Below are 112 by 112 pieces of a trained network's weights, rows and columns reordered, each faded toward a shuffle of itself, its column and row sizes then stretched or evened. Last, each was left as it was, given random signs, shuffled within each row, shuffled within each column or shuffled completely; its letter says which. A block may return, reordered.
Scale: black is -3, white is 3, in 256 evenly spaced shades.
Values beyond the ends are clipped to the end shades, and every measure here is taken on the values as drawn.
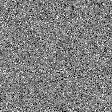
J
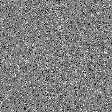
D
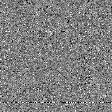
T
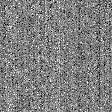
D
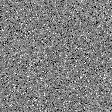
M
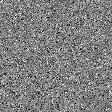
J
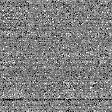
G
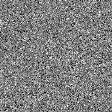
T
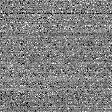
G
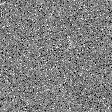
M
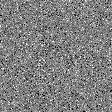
M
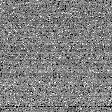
J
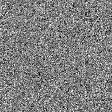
D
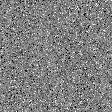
M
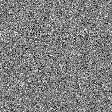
J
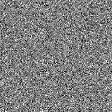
G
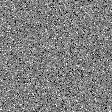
M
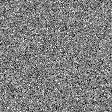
M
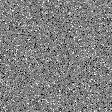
M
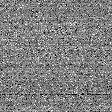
J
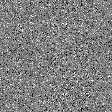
D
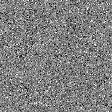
J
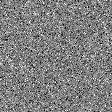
M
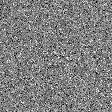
M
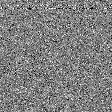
J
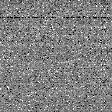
G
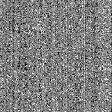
G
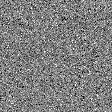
D
